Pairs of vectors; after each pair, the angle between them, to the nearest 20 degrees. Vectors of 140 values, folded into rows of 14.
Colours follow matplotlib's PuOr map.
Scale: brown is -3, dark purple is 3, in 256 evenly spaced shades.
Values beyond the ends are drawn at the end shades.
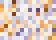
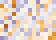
40 degrees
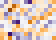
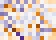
80 degrees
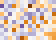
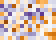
20 degrees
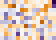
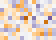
100 degrees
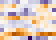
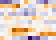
40 degrees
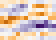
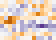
40 degrees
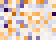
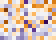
120 degrees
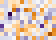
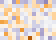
100 degrees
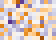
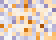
60 degrees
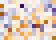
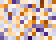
80 degrees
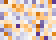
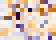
80 degrees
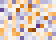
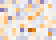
40 degrees
